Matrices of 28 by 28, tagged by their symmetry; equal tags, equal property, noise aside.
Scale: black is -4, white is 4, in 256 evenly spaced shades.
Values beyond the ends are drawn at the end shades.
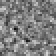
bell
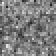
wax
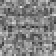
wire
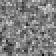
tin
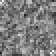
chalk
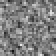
tin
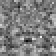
wire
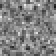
wire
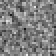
tin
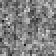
wax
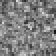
bell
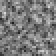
bell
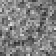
chalk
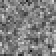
wax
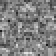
wire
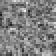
tin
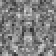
wire
